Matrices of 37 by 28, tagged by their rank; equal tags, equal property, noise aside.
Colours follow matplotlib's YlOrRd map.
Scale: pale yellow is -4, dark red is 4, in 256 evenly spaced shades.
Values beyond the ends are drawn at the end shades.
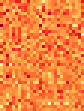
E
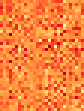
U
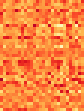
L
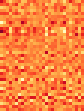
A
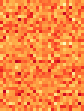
U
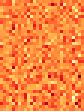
U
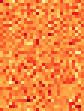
E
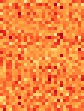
E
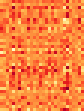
A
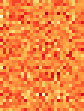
U
